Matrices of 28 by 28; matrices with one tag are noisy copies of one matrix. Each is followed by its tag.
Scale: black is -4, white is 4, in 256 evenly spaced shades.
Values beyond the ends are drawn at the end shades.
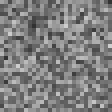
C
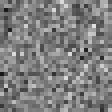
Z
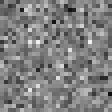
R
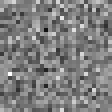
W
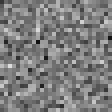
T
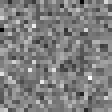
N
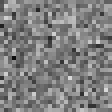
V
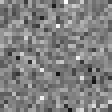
C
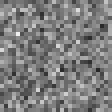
N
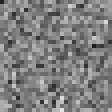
V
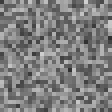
T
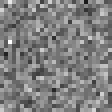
W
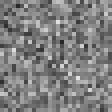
Z
